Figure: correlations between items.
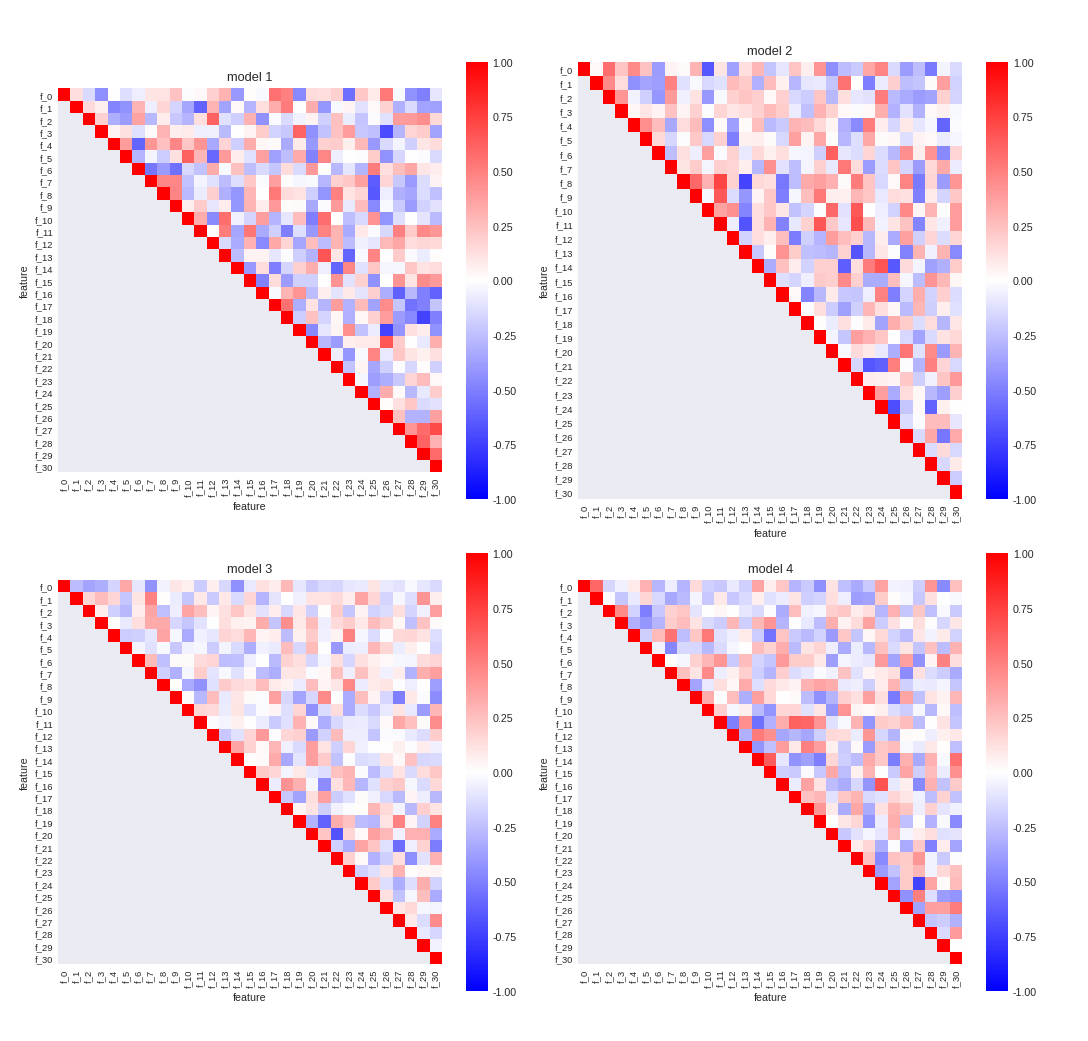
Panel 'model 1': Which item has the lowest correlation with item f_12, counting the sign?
f_5
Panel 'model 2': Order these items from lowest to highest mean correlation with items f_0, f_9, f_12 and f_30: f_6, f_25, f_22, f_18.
f_25, f_6, f_18, f_22
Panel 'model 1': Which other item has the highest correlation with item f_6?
f_25
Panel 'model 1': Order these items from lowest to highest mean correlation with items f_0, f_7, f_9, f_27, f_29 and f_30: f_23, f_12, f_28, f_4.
f_23, f_28, f_12, f_4
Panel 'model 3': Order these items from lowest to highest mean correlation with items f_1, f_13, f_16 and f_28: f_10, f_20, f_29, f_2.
f_10, f_2, f_29, f_20
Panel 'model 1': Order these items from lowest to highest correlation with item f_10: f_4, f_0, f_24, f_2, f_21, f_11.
f_2, f_24, f_0, f_4, f_11, f_21
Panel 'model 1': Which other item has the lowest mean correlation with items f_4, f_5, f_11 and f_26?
f_1
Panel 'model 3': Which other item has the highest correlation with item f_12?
f_16
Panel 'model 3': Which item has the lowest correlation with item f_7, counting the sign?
f_0
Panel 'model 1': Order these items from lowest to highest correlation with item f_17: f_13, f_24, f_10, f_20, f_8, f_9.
f_10, f_13, f_20, f_24, f_9, f_8
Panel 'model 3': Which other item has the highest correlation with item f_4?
f_23
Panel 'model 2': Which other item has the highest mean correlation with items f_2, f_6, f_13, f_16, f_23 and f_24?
f_14
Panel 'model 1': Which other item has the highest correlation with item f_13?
f_21
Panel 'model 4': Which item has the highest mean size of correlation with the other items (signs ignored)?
f_14
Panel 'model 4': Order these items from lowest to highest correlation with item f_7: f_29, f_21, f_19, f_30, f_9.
f_30, f_29, f_19, f_9, f_21
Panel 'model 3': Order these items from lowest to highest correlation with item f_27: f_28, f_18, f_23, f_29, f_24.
f_24, f_29, f_18, f_28, f_23
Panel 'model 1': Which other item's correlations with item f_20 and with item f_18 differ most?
f_30
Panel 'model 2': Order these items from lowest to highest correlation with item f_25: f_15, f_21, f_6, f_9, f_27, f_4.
f_6, f_4, f_27, f_9, f_15, f_21
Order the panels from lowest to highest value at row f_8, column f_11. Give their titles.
model 3, model 1, model 4, model 2
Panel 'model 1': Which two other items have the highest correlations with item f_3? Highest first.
f_19, f_23
